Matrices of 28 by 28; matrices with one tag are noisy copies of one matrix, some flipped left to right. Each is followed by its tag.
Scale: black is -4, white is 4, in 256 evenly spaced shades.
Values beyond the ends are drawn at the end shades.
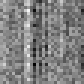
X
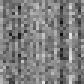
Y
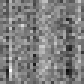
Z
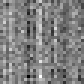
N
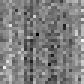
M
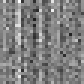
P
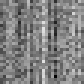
N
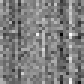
Y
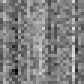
Z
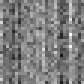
Y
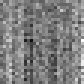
M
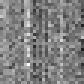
X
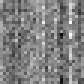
Y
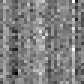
Z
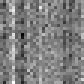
Y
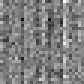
P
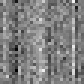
Z
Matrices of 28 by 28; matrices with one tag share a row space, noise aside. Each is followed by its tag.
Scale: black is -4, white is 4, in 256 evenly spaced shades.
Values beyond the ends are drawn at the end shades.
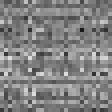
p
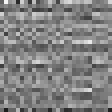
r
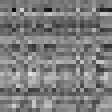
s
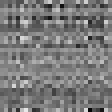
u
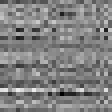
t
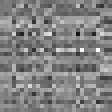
s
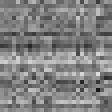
s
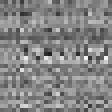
u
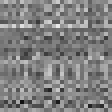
u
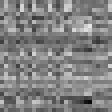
r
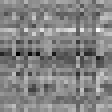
s
